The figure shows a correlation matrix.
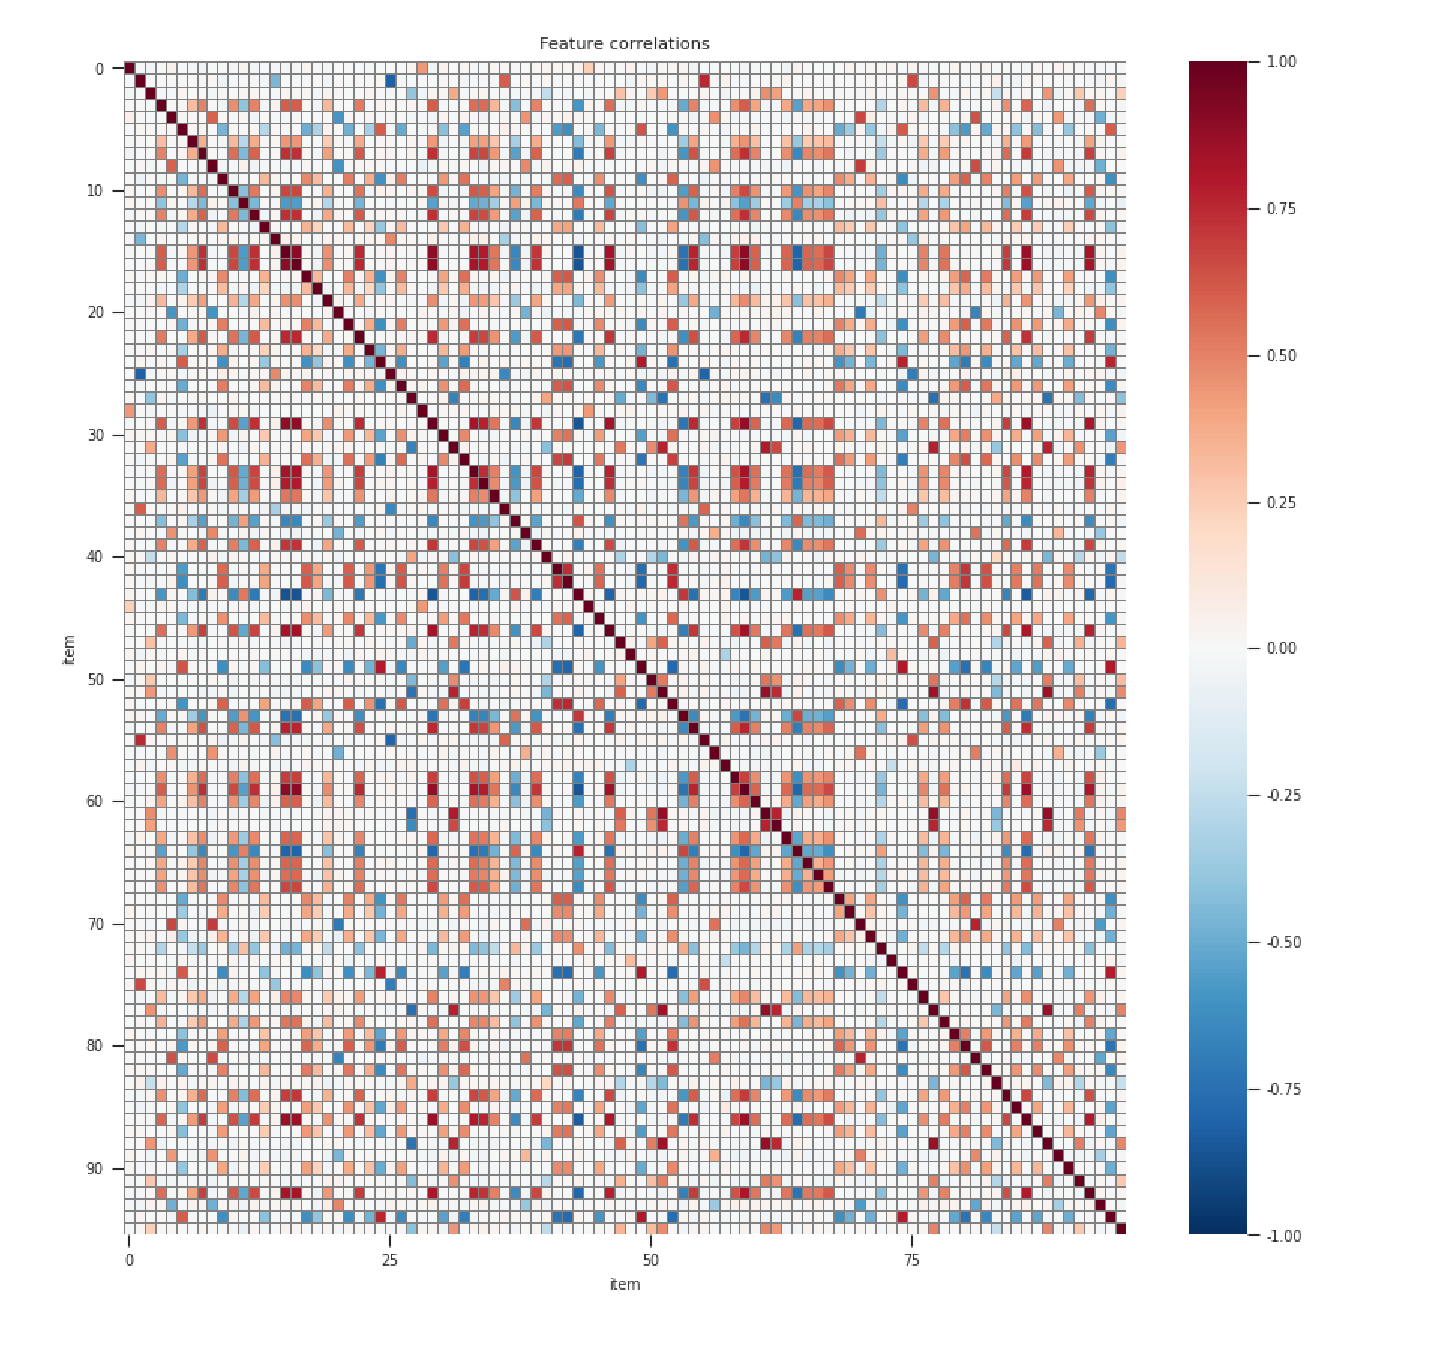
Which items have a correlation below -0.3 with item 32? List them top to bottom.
5, 24, 49, 74, 94
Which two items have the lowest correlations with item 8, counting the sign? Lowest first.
20, 93
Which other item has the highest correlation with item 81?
70
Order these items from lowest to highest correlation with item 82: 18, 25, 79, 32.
25, 18, 79, 32
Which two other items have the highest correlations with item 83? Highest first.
27, 40
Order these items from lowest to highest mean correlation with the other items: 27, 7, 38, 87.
27, 38, 87, 7
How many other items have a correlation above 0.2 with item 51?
10
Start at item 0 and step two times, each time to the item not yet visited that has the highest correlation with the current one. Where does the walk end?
44
